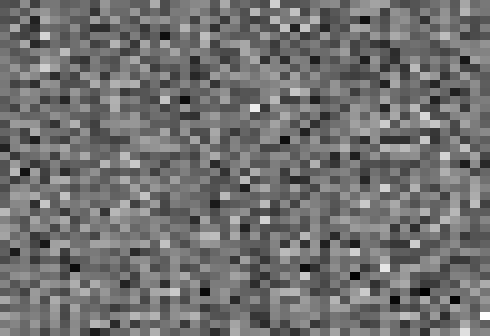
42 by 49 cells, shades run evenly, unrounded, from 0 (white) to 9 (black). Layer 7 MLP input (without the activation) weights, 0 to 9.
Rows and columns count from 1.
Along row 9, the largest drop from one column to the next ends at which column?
42
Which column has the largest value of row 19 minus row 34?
1
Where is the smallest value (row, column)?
40, 49
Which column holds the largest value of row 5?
17
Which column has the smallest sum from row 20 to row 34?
13
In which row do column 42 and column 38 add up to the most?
37
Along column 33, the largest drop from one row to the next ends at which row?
5
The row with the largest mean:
18
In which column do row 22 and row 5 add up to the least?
45
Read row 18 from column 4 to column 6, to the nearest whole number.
8 5 6
